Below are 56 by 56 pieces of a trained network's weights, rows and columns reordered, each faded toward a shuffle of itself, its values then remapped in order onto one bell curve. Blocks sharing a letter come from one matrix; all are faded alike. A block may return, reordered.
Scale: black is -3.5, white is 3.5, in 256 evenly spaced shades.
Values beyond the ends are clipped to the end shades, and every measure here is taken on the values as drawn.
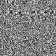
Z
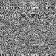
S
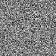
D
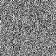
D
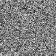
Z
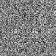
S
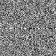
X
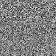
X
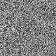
Z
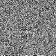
Z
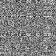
S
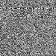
X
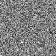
Z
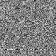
X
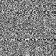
S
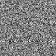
X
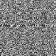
S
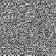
S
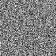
D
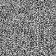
D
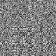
S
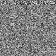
X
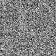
D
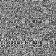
S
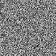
Z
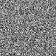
X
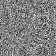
D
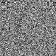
Z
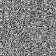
S
